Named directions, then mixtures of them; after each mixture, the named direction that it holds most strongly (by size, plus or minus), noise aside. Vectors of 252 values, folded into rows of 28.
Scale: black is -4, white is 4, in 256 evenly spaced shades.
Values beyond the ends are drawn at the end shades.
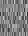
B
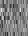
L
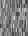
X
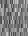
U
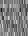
L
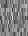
U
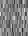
X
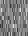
L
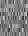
B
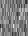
X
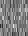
X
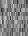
U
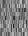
X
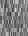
U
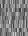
X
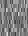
U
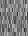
B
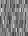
X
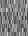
B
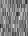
X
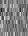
L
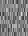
B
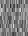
X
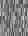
B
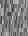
U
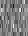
L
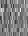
U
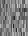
X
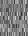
B
